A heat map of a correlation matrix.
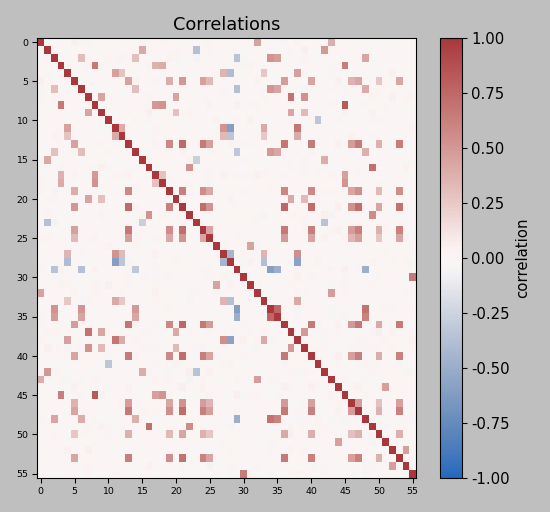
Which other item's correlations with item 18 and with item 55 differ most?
30
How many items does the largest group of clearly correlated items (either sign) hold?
12
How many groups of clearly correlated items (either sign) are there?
13
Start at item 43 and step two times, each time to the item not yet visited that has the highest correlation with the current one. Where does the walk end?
0
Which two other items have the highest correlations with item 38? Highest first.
11, 27
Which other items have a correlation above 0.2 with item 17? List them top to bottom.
3, 8, 18, 45
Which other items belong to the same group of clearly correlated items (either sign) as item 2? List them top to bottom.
6, 14, 29, 34, 35, 48
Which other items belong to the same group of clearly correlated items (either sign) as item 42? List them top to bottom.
1, 15, 23
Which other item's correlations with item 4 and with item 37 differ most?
7
